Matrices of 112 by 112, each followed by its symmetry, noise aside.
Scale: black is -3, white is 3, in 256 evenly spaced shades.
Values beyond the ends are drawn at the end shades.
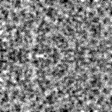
mirrored top to bottom.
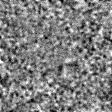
antisymmetric.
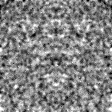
mirrored left to right.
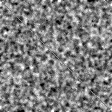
same after a half turn.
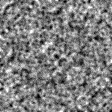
symmetric.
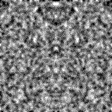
mirrored left to right.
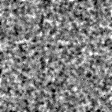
antisymmetric.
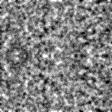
mirrored top to bottom.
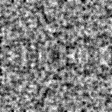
mirrored top to bottom.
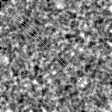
symmetric.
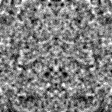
mirrored left to right.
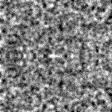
mirrored top to bottom.
